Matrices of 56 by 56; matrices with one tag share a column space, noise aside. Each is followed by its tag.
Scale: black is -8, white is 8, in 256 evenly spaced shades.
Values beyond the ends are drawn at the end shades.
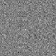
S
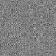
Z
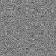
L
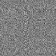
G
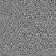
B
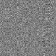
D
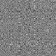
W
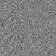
S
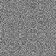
W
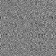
B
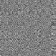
L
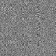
D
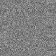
L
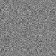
G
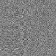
L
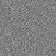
D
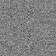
W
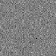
S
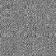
Z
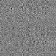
D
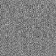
Z
